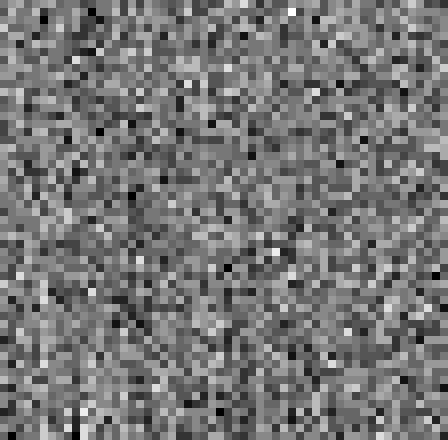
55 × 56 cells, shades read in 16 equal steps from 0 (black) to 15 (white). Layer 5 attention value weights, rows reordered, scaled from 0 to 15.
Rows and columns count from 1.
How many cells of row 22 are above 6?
30
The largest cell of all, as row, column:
2, 37
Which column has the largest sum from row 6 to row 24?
26
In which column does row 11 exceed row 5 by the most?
31
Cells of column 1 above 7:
27
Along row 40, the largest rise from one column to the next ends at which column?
52
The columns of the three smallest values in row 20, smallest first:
32, 17, 19
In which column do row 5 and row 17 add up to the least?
13
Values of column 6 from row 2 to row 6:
3 0 5 6 9
